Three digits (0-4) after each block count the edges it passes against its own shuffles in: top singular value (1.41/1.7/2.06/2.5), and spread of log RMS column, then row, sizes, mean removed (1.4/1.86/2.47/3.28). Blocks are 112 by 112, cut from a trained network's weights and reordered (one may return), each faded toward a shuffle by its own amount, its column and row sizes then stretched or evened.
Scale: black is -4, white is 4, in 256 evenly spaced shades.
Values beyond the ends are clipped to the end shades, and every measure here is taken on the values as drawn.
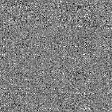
0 2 3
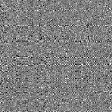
4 2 3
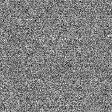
0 2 0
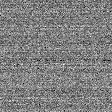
2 0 2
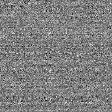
1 2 2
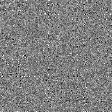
0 2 2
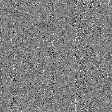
0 3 1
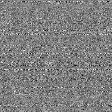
0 0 4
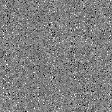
1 3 0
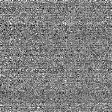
2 3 2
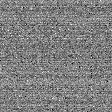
2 0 1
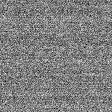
1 0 0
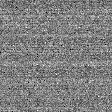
2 0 1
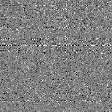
3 1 3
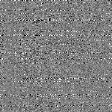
0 2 4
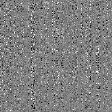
2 4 1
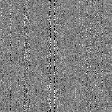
2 4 0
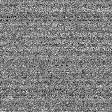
2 0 3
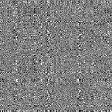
4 3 3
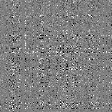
2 4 3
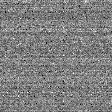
2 1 2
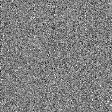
0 2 0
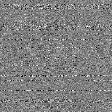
2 1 4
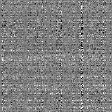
3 4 2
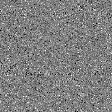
1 1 1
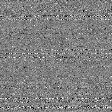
0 0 4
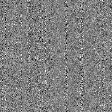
0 4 0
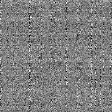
1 4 0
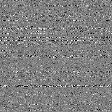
3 0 4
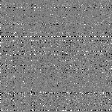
3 2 4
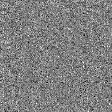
0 2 1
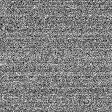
2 0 1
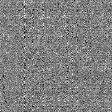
1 3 1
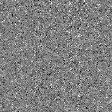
0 3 0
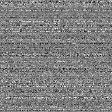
3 1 4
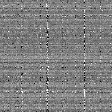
4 3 2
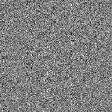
2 2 0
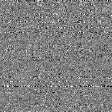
1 2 4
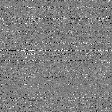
2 0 4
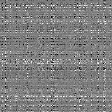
4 4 4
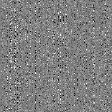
1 4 0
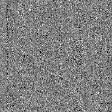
0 3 0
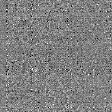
0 3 2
